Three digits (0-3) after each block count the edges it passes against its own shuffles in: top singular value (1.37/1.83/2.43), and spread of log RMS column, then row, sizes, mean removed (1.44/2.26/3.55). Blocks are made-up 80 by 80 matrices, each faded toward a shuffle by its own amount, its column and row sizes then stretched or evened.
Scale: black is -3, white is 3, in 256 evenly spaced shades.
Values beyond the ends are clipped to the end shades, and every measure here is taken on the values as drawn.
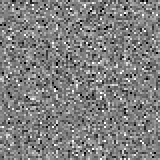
1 1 0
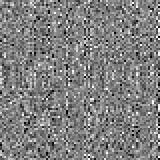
3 2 0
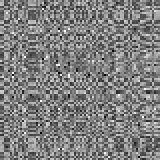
3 0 1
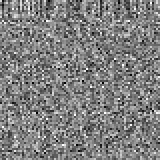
2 0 1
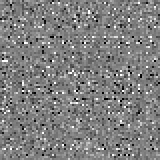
0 1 2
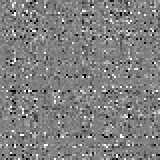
1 2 2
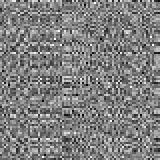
3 0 2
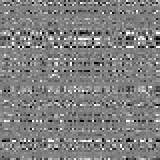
3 1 3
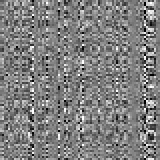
3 3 1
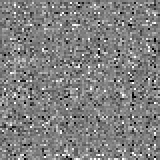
0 2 2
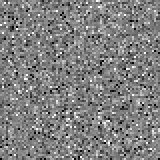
1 0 0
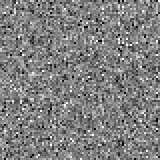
1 1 0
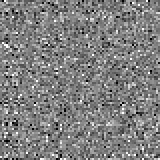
2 1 1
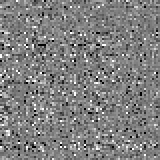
1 2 2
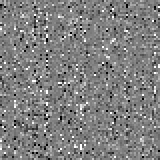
0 2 0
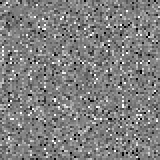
1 1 1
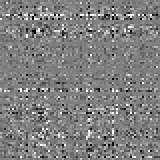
1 2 3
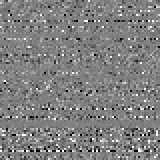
1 0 3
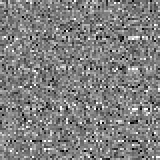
2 0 2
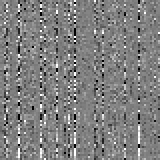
3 3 0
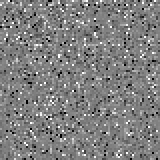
0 1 1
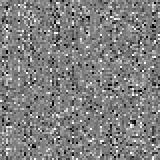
2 2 0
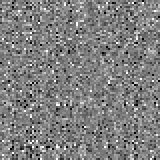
2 1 1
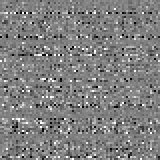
1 1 3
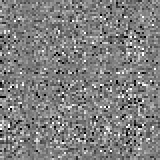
0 2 2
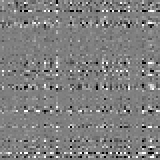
3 2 3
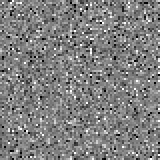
0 1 0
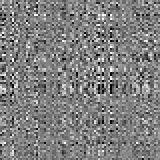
3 3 2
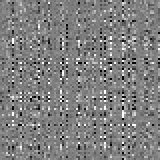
3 3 2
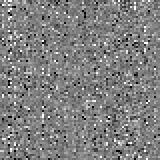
1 2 1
